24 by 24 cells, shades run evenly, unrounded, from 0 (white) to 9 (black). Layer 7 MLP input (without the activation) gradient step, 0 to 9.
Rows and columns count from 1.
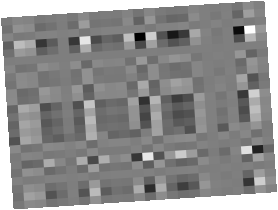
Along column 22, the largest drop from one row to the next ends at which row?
19
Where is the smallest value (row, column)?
4, 23
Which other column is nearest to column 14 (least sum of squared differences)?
2
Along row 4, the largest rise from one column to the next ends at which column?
13
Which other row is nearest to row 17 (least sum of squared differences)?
3
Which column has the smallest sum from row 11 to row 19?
8
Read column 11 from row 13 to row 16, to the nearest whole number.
5 5 5 5
